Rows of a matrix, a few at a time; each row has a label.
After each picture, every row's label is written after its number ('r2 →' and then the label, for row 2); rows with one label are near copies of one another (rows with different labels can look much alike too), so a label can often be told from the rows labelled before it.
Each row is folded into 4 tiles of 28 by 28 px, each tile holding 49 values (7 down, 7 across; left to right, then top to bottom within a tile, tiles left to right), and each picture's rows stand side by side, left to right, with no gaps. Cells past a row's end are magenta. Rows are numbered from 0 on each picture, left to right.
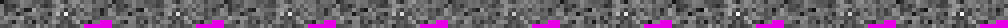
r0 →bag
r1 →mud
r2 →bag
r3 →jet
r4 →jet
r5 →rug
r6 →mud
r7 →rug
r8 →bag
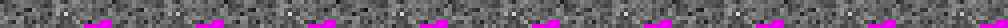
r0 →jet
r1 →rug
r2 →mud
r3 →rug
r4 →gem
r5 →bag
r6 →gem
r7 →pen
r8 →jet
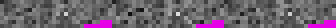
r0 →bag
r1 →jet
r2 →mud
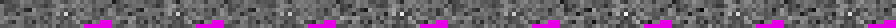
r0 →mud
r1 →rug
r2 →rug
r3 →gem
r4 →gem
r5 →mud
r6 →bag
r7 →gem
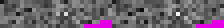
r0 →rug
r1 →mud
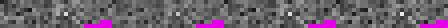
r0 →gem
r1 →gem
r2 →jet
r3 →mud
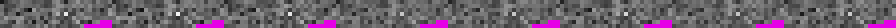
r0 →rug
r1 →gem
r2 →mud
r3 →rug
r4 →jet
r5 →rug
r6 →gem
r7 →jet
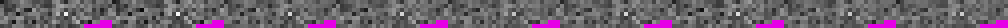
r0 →bag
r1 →gem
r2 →mud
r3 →mud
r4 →rug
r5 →gem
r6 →jet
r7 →mud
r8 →bag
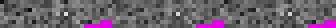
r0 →rug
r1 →gem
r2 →rug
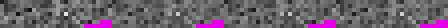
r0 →jet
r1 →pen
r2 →rug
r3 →jet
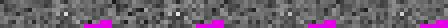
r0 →rug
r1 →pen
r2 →rug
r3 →gem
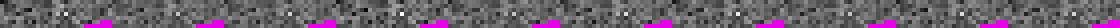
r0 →bag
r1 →gem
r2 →mud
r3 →rug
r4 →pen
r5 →bag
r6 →rug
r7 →jet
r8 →gem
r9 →pen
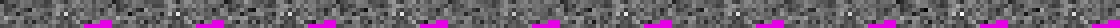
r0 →gem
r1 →pen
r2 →bag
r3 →mud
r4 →rug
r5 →bag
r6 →rug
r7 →bag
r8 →bag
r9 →jet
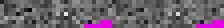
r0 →gem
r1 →gem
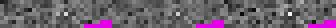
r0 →bag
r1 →mud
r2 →pen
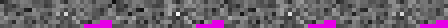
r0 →mud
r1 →gem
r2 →gem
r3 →gem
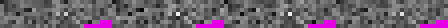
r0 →rug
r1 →gem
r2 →pen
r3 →bag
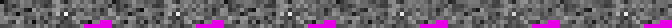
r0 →rug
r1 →bag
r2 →bag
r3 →bag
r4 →jet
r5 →gem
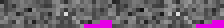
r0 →jet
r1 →jet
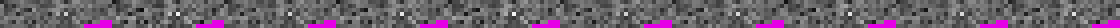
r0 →pen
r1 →bag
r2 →gem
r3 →mud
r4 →gem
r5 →pen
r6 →mud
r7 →rug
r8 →gem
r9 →bag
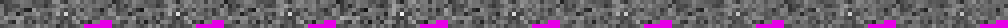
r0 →mud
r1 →gem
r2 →pen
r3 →gem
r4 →gem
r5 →rug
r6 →mud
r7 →pen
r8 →mud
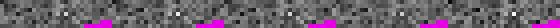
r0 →pen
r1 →bag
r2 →mud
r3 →pen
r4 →rug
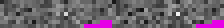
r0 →gem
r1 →jet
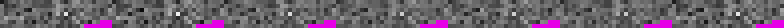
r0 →gem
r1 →gem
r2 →rug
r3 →gem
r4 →jet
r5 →rug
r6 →gem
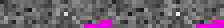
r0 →jet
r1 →mud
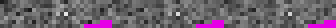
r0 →bag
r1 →rug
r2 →bag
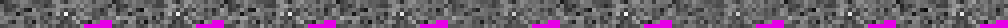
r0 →mud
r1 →gem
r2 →bag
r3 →gem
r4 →gem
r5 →mud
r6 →bag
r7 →gem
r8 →pen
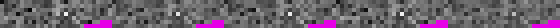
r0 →rug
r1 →gem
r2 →mud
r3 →gem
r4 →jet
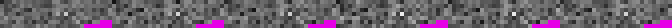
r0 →gem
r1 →rug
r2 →rug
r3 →bag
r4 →gem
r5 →mud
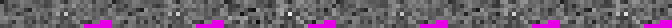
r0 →rug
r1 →rug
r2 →gem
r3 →rug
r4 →jet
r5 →jet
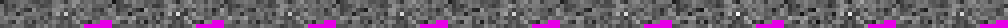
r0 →pen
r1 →gem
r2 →gem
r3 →gem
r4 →mud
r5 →bag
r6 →mud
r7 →gem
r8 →gem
